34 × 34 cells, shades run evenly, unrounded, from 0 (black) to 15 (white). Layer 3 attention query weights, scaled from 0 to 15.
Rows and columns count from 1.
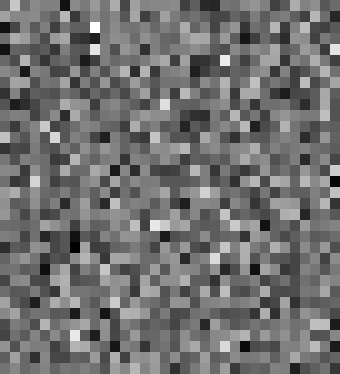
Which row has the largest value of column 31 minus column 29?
3
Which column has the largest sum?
23
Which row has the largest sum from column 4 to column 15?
28
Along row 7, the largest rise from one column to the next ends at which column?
15
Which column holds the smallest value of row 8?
8
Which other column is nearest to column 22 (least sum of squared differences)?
9
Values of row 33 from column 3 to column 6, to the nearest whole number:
6 3 8 4
